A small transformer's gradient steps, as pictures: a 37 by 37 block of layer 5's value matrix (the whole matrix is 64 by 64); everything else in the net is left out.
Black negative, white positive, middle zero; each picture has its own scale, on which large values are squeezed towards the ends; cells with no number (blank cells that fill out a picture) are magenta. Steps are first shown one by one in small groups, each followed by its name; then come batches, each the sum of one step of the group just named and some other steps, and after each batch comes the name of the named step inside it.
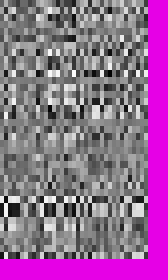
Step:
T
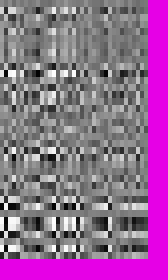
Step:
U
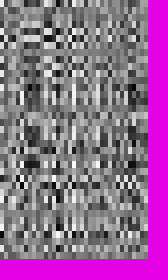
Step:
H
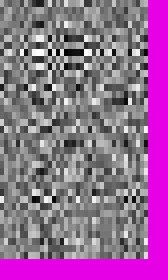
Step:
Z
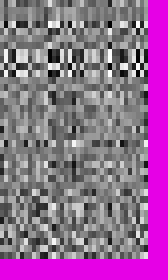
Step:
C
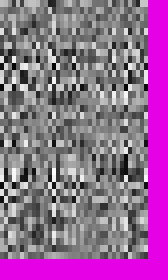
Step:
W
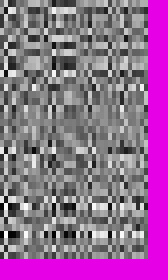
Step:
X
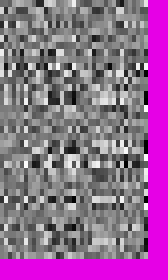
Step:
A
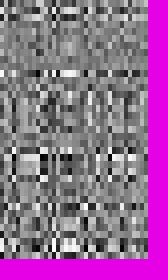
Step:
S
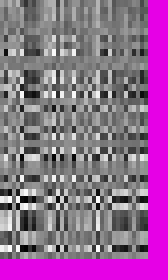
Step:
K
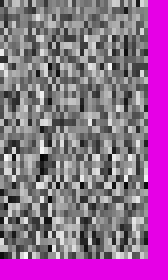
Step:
S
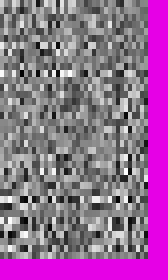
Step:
A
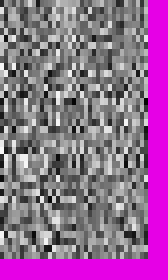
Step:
A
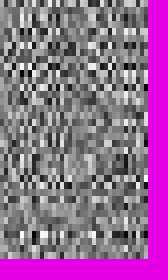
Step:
W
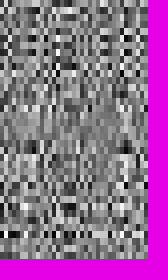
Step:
X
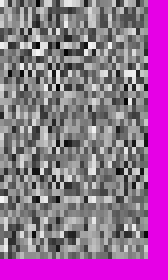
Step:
Z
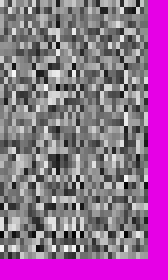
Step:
U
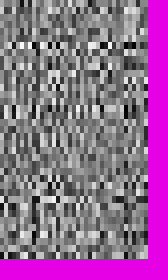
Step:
T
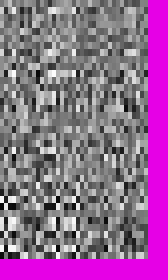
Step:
U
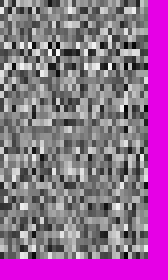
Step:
W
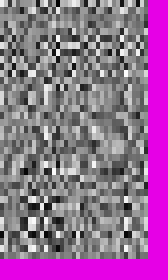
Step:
W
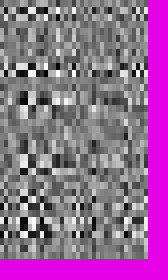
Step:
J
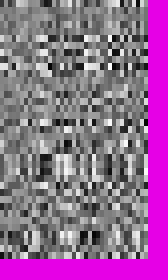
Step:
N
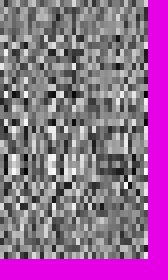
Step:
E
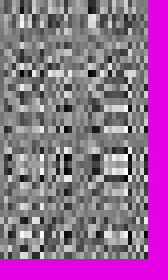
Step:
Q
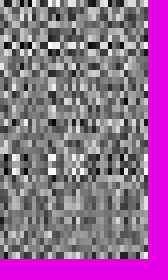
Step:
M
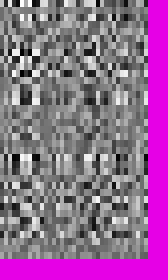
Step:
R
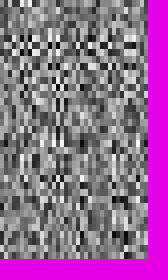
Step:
R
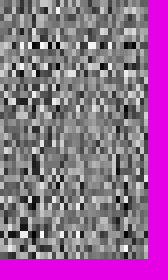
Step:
J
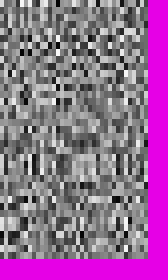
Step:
R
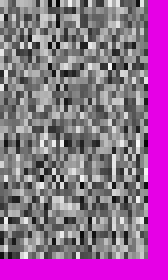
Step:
N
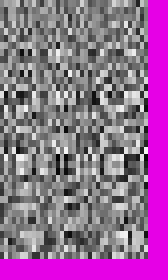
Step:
Q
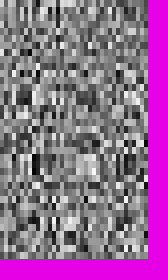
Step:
R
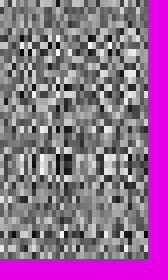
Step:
Q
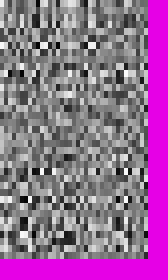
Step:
Q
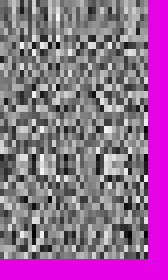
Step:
Q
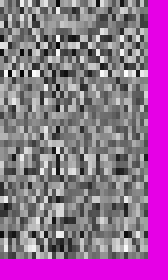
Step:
R
